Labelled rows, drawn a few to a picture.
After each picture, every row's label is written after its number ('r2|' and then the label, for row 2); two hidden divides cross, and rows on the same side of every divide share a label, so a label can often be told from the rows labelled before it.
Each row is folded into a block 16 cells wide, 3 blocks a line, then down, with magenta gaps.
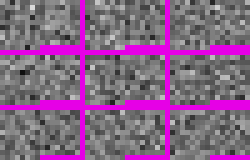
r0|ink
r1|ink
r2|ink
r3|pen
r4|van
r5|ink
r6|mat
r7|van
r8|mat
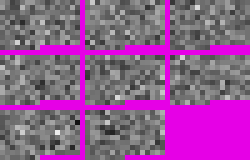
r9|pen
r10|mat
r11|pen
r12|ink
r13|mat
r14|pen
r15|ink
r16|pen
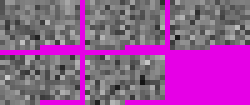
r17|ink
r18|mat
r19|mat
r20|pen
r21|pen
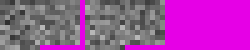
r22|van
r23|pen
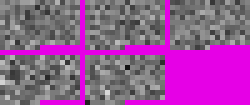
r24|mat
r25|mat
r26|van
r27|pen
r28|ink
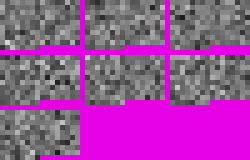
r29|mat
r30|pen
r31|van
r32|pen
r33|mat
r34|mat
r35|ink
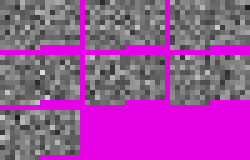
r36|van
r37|pen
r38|ink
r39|ink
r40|mat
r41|mat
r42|pen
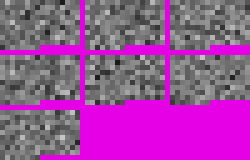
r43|mat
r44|mat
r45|ink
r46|mat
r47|pen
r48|mat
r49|mat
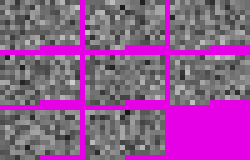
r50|pen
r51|mat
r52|mat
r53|van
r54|ink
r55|van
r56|pen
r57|mat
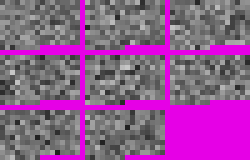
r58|mat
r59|ink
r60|van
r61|mat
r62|pen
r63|mat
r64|mat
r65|pen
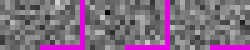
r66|pen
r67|van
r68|pen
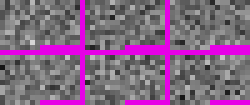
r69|ink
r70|mat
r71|pen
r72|mat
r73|ink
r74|van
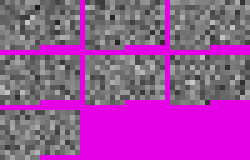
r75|mat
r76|pen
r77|mat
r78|ink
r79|van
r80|mat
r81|mat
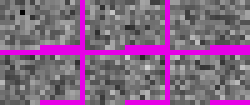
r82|van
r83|pen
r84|mat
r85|van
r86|ink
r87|mat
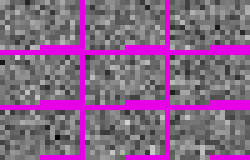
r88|van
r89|ink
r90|pen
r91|ink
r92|pen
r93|pen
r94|pen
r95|pen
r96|ink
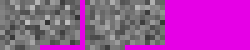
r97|ink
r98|mat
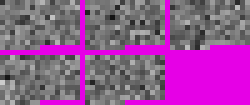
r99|pen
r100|pen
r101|van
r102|van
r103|mat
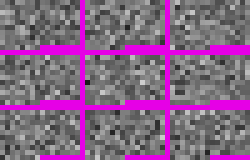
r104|mat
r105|van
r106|mat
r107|ink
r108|ink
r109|mat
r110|mat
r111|van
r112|ink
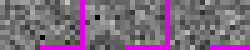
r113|mat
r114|van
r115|van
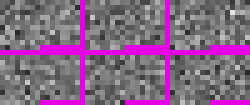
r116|ink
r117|mat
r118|mat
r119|pen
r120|pen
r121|van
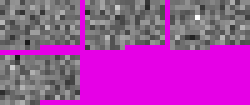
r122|ink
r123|ink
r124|van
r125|pen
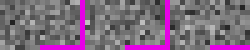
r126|van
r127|ink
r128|ink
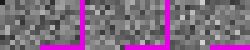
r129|pen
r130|pen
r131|mat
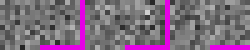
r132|mat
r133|van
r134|pen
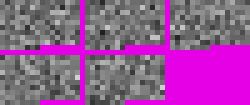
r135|ink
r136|pen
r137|pen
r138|pen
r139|van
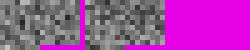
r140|mat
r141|mat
